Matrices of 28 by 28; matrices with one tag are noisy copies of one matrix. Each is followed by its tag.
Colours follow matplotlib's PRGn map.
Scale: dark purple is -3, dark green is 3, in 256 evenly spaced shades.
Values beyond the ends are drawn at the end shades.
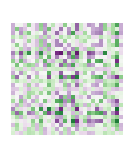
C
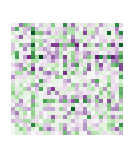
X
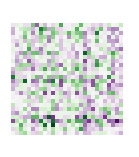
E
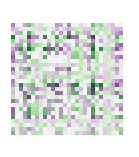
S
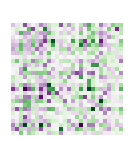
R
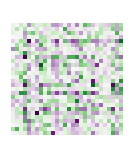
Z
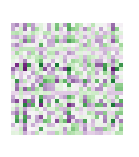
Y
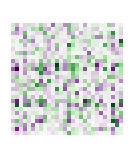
Y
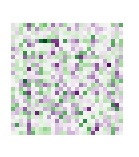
Z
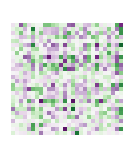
X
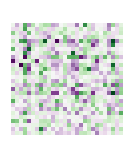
Z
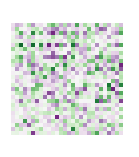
X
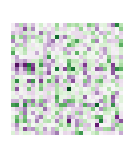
Y
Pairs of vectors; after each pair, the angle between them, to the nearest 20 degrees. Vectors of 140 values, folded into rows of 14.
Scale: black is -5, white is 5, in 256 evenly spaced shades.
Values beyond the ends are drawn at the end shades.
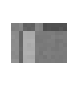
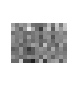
120 degrees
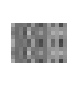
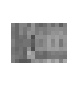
60 degrees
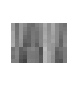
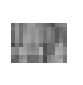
140 degrees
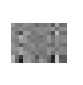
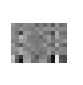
20 degrees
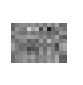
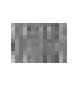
120 degrees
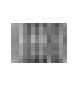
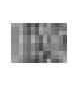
40 degrees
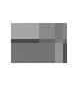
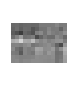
140 degrees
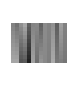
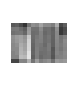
140 degrees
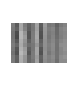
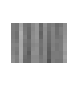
40 degrees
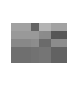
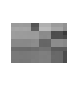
20 degrees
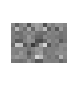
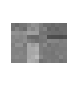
80 degrees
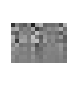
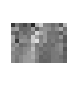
40 degrees
